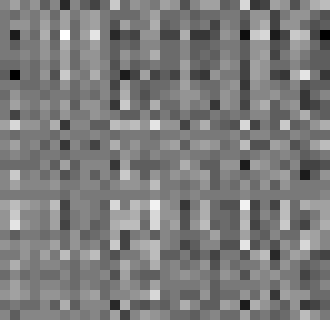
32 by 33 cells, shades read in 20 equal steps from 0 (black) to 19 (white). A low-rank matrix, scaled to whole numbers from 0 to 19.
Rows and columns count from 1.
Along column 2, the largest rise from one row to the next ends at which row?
13
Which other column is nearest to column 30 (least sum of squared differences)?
10
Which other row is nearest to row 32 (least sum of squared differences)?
24
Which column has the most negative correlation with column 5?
28
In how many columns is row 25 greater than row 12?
19
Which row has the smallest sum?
8
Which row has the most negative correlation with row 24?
11
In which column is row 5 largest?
7
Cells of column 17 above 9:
9
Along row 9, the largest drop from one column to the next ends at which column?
25
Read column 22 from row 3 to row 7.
5 6 8 7 8
